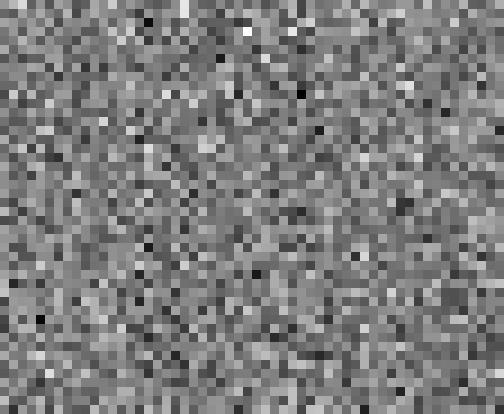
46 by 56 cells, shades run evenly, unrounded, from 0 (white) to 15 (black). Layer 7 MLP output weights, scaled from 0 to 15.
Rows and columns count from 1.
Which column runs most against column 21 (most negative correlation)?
34
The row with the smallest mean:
2
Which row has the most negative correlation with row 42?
17
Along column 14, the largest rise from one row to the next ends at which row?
6
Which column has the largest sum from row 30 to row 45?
20
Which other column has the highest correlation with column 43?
35
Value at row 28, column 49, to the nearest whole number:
5
